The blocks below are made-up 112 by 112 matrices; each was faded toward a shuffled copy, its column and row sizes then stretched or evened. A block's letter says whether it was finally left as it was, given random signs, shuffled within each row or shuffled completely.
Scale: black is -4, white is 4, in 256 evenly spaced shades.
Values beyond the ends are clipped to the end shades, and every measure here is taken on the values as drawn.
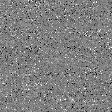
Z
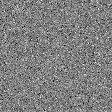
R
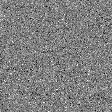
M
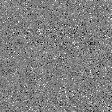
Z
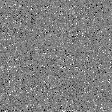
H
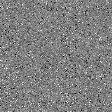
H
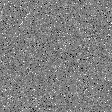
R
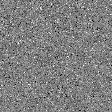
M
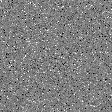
R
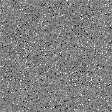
H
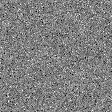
R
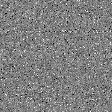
M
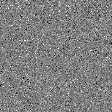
Z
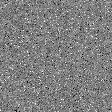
R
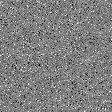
R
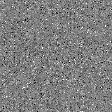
H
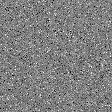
R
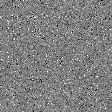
H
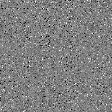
Z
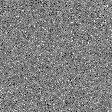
R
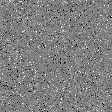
M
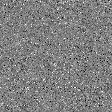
M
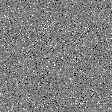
M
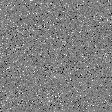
M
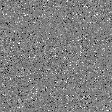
H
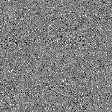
Z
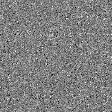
H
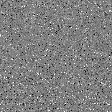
M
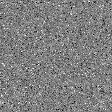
M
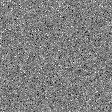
R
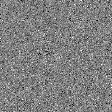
Z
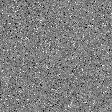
R
